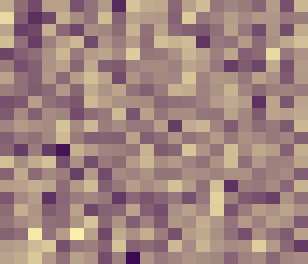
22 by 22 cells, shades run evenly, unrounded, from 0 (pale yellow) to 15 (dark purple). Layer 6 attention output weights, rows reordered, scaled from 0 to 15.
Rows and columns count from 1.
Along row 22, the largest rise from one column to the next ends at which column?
10
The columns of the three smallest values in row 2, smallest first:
1, 14, 8
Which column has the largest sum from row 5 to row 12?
19
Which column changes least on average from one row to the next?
16
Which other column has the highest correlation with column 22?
12
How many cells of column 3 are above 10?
4
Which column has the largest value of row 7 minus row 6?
5
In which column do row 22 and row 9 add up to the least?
3
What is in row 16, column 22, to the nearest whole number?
4
